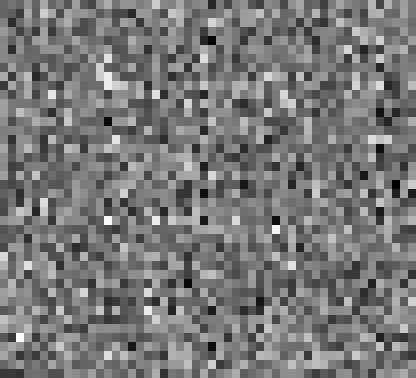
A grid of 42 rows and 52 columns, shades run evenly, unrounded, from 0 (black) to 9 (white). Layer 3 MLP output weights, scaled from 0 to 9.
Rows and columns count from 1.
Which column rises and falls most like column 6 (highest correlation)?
25
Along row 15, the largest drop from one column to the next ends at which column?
26
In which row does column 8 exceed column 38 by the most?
28
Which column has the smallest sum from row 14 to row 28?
2
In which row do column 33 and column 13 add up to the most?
9
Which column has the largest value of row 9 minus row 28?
38
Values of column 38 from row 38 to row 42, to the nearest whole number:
5 4 6 5 5
